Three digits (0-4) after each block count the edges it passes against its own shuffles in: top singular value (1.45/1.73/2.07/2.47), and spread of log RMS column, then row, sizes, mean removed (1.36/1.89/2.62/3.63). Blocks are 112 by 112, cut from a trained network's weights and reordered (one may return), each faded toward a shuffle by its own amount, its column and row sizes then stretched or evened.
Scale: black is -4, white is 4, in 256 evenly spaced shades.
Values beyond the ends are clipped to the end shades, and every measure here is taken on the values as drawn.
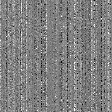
4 4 0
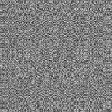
4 1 3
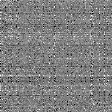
3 3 1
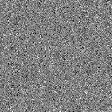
1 2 1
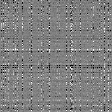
4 4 2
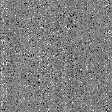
0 2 0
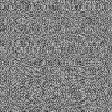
4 0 2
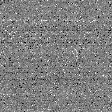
1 1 1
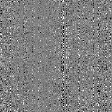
2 4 2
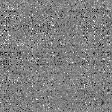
1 2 2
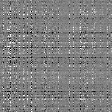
4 4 3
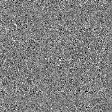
0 2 2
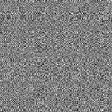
4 2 3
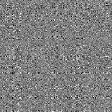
3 2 3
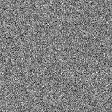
1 0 1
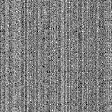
4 1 1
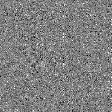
1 2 1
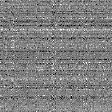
4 2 3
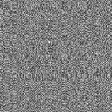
4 2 1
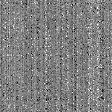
3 3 1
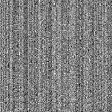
4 1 0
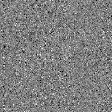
1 2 0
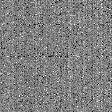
1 1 1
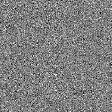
1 2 1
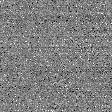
1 0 0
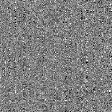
1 3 1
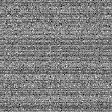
4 1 0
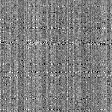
4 1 3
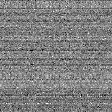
4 0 2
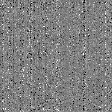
1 3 1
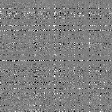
2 3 4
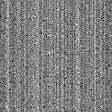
4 1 2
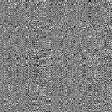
4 3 3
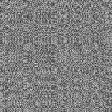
4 0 1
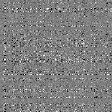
2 3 4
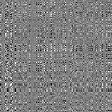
4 4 3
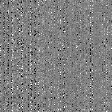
1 4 1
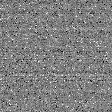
1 0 1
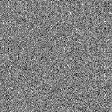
3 2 1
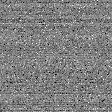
2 0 1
